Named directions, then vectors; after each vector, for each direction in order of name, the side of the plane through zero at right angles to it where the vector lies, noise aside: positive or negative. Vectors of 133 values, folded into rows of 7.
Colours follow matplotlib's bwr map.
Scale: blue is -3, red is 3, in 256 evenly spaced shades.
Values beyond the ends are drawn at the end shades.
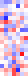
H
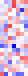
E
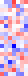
positive, positive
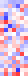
negative, positive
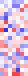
negative, positive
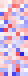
positive, negative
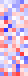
negative, positive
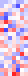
negative, positive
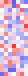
negative, negative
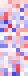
positive, negative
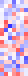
negative, positive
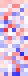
positive, negative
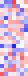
positive, positive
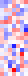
positive, positive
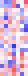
positive, positive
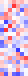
positive, negative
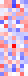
negative, negative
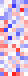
negative, positive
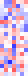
positive, positive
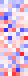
negative, positive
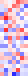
positive, negative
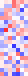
positive, negative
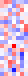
negative, negative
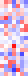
negative, negative
